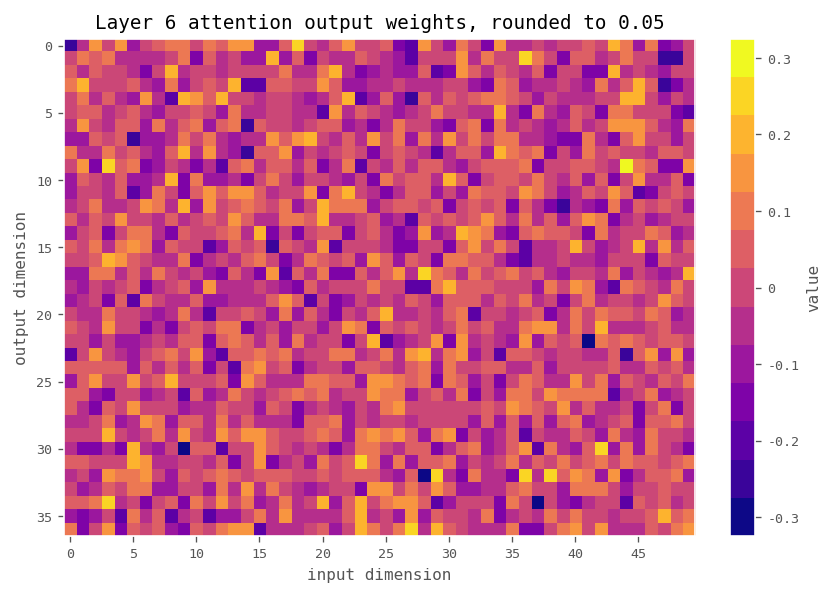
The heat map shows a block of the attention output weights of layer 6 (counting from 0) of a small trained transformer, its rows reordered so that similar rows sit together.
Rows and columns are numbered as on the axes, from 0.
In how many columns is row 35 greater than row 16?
18
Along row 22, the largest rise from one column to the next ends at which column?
42
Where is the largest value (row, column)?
9, 44
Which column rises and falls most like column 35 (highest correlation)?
26
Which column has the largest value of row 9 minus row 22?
41
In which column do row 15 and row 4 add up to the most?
45
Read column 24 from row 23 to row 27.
0 0.05 0.15 0.15 -0.05
